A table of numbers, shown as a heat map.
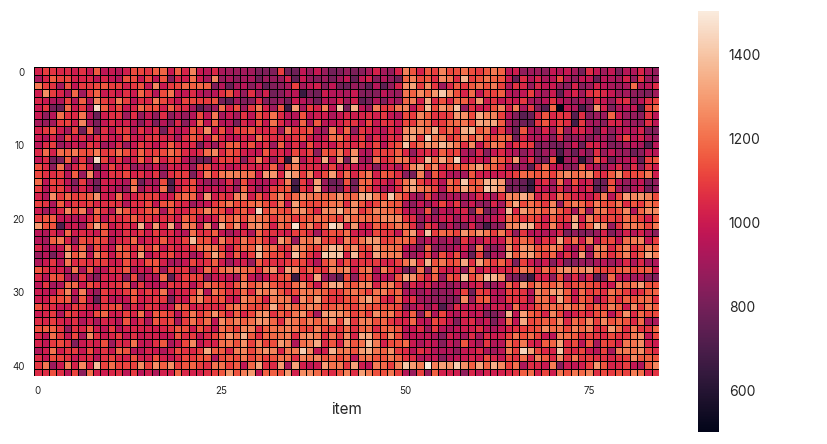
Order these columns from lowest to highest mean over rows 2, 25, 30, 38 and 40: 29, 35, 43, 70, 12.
29, 12, 70, 43, 35
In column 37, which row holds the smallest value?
3
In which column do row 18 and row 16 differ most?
35
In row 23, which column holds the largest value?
21
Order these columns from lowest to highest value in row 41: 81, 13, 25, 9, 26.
9, 13, 25, 81, 26
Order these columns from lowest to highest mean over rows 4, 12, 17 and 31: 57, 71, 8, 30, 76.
71, 76, 57, 30, 8
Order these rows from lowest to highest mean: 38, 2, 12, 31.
2, 12, 31, 38
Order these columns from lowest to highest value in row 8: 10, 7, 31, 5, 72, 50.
72, 10, 31, 5, 7, 50
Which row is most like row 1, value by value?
0
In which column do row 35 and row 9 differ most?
53
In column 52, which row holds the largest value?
13
